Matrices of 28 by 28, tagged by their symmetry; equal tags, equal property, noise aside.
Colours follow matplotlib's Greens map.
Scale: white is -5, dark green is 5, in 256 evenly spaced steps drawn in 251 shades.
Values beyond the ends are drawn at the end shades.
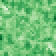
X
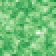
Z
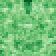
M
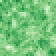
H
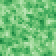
X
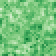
H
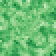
H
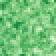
Z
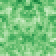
M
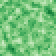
H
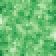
X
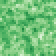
Z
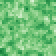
Z
